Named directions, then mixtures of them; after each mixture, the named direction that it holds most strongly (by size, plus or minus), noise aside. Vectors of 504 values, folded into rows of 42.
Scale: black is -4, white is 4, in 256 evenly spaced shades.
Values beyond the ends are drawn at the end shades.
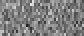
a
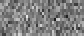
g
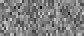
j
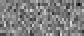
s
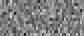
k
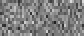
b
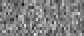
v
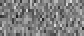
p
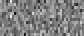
k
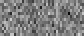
j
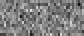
s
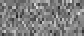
s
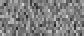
g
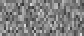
v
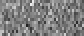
a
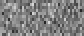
a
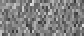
a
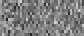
b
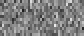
p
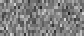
j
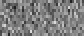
b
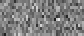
g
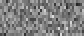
s
